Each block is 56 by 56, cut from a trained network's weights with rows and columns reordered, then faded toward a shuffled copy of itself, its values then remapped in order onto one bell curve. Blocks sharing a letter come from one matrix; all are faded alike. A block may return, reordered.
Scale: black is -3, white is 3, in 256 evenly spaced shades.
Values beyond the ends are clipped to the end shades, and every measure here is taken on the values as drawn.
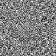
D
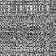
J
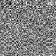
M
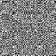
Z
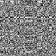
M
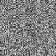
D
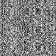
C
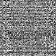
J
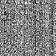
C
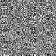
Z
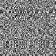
M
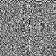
M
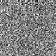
C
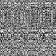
J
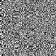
M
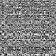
J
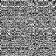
J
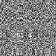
D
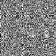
M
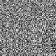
D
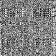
C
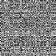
J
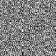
D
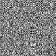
D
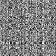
C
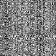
C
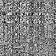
C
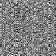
Z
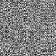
Z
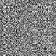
D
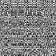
J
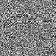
M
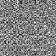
Z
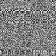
M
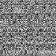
J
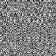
D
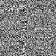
M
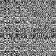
J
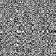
Z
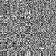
Z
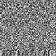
Z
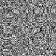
D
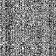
C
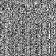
C
